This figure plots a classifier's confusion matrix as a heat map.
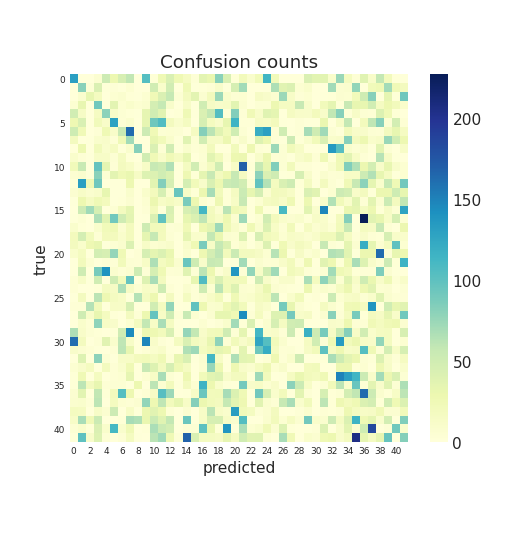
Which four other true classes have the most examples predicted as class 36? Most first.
16, 19, 31, 12
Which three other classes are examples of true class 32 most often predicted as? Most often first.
17, 3, 20
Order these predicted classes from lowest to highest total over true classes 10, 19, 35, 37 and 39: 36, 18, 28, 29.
28, 29, 18, 36
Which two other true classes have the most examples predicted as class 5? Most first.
40, 16
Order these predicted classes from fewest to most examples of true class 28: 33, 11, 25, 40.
33, 40, 25, 11
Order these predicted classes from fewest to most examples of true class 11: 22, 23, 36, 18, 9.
22, 18, 9, 36, 23
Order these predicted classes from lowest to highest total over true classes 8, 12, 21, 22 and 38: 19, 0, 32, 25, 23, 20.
0, 19, 23, 25, 32, 20
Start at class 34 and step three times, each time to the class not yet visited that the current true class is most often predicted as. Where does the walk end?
18
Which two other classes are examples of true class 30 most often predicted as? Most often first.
0, 9
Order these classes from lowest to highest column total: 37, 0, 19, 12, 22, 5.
22, 0, 5, 19, 12, 37
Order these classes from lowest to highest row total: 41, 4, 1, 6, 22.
1, 4, 22, 6, 41
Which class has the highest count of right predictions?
36
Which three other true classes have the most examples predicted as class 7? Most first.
6, 29, 23
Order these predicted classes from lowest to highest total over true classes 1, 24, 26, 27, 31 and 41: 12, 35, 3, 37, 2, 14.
2, 3, 12, 37, 14, 35
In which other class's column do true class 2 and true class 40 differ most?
19
